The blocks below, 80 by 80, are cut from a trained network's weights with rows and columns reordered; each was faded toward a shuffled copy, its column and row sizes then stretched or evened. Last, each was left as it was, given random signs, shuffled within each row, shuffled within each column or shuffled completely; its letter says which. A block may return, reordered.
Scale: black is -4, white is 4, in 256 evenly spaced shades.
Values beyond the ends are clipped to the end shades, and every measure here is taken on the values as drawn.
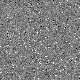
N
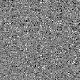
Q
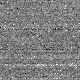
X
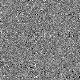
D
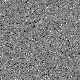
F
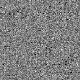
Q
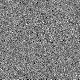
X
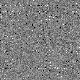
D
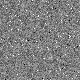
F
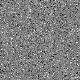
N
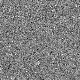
X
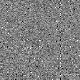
Q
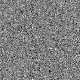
N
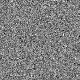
X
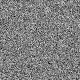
F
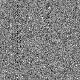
N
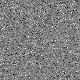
X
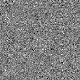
Q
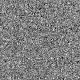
X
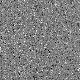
N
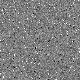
N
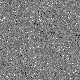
F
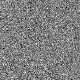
D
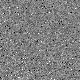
X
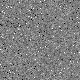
F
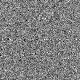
X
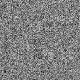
Q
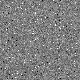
N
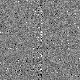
D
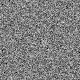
F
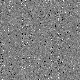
N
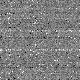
Q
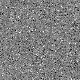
N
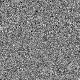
X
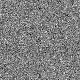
F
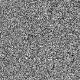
D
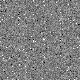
N
